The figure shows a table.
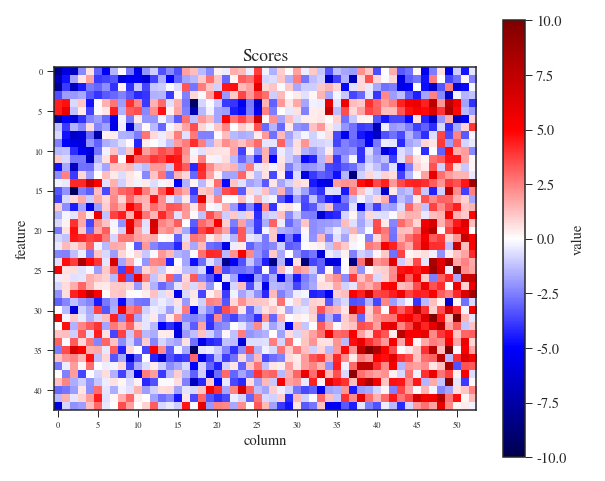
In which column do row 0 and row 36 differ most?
51
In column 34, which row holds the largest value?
5
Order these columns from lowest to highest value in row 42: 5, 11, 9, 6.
6, 11, 9, 5
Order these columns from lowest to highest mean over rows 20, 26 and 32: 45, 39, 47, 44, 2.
2, 39, 44, 47, 45
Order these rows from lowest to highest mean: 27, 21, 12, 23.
12, 23, 27, 21
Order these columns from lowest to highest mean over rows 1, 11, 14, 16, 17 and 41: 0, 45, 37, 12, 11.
0, 37, 11, 12, 45
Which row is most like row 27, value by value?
22
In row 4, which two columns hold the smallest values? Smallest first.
17, 25
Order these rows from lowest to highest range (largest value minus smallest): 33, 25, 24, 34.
34, 33, 25, 24
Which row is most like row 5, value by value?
4
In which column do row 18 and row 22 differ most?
10
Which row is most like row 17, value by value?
11
